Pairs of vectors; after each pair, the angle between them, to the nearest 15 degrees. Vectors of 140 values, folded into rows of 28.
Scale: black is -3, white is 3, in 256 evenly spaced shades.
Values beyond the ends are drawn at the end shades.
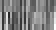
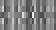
105 degrees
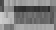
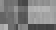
120 degrees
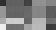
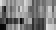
150 degrees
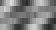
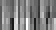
105 degrees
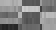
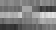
60 degrees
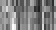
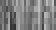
150 degrees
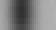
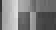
120 degrees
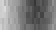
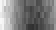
30 degrees
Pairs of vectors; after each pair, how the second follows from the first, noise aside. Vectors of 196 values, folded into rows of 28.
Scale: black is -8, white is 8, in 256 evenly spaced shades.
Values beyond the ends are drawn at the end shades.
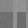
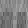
copied.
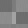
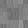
wrapped around, shrunk.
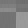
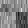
negated, scaled up.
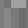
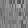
sign-scrambled.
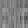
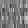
negated, scaled up.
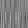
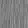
wrapped around, shrunk.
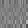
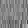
sign-scrambled.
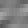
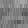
wrapped around.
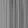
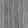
wrapped around, shrunk.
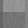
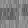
wrapped around, negated.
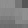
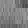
copied.
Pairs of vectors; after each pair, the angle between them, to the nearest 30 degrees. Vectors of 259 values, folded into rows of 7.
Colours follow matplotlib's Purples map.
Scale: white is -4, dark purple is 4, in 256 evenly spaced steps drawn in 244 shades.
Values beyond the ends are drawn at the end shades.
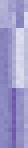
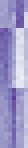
30 degrees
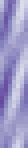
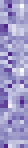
60 degrees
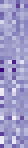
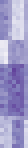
90 degrees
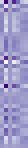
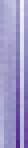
90 degrees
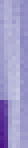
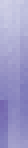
60 degrees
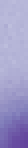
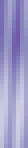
120 degrees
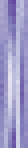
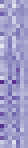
120 degrees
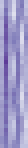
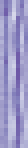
30 degrees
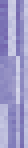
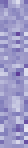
90 degrees
